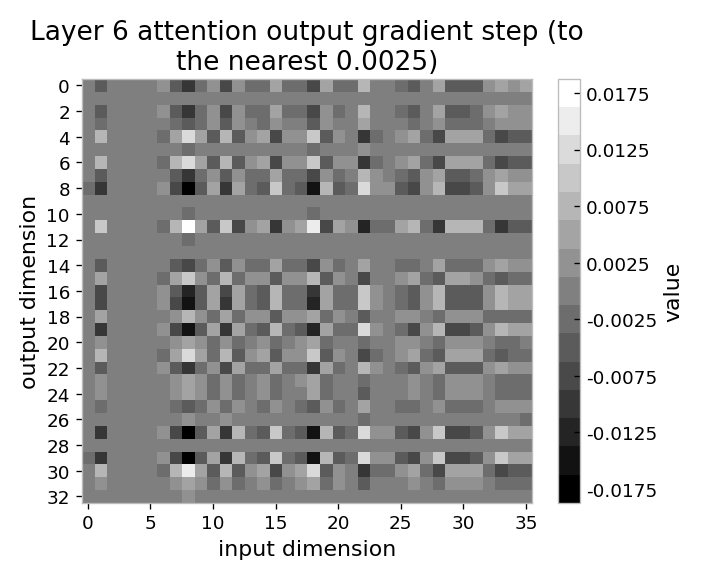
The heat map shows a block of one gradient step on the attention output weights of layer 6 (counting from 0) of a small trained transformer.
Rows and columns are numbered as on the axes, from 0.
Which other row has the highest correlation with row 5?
10
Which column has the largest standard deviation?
8
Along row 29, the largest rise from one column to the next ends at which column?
19
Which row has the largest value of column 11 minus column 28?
11
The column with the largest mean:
22
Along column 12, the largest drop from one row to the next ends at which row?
30
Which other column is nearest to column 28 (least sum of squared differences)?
33
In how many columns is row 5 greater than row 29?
18
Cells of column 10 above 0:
13
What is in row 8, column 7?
-0.0075
